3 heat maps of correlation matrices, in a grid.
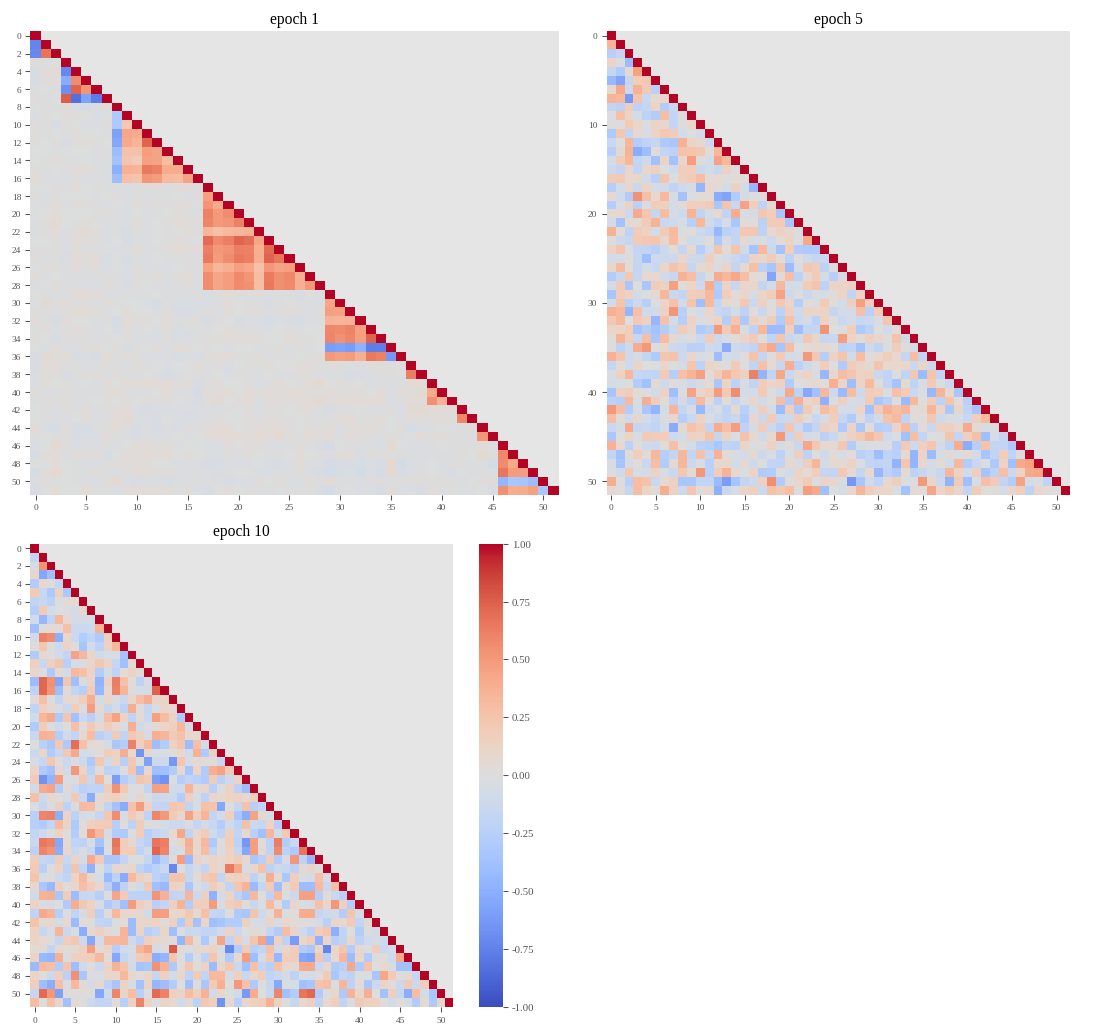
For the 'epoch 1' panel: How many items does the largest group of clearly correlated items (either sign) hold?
12
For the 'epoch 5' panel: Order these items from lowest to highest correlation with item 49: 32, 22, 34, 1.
32, 34, 1, 22
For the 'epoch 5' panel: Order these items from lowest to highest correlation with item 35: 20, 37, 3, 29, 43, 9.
9, 29, 43, 37, 20, 3
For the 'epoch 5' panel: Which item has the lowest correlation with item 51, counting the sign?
12
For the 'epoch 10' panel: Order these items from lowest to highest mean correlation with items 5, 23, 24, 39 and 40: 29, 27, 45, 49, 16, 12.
45, 29, 16, 27, 49, 12
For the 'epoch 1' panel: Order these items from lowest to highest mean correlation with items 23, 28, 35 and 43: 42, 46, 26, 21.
46, 42, 26, 21
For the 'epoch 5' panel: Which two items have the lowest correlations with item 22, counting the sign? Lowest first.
40, 12
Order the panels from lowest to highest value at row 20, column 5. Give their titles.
epoch 5, epoch 1, epoch 10
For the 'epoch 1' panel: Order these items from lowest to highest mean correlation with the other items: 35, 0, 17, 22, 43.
35, 0, 43, 22, 17
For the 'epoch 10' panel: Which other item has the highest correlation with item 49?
25
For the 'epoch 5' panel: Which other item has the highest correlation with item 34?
26
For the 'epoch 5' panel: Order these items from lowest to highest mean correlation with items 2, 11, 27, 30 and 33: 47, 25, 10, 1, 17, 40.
10, 47, 25, 1, 17, 40
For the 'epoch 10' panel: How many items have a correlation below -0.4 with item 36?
3
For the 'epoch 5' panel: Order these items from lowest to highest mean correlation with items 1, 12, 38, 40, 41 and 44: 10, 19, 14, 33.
19, 33, 10, 14
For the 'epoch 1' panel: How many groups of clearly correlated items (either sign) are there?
10
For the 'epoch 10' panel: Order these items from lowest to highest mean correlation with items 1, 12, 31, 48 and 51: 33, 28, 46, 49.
49, 46, 28, 33
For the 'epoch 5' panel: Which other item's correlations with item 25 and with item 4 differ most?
39
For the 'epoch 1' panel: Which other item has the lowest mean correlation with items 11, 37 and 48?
8
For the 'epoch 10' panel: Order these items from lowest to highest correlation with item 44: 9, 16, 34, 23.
16, 34, 9, 23
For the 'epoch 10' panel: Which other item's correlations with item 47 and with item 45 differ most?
17
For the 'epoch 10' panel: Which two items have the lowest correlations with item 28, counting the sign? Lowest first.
7, 32
